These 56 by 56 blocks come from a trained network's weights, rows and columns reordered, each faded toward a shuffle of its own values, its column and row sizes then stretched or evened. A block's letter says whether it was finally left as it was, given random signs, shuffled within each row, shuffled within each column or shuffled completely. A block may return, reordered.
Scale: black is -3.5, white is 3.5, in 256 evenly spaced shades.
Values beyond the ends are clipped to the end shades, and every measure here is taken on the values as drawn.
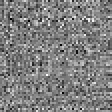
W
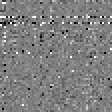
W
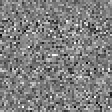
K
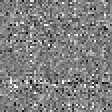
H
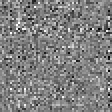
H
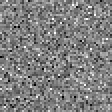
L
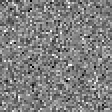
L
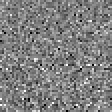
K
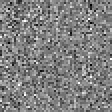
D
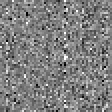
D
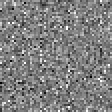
D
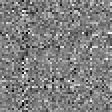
H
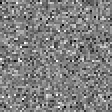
K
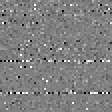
K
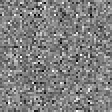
H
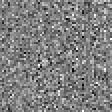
D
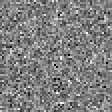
D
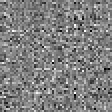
W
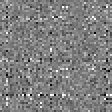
W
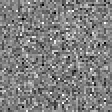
D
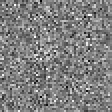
D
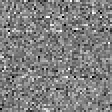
K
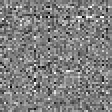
H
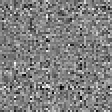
H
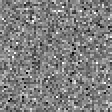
L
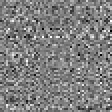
W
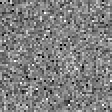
L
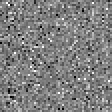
D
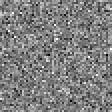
L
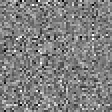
W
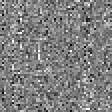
D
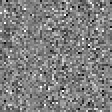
D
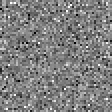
L
